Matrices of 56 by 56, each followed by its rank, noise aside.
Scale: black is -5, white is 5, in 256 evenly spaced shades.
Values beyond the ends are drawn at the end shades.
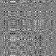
three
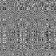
three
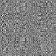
six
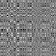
three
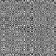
three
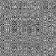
five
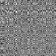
four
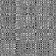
three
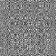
four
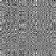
four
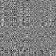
six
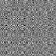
five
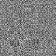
six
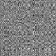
four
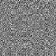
seven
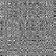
five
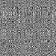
five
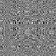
three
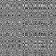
three
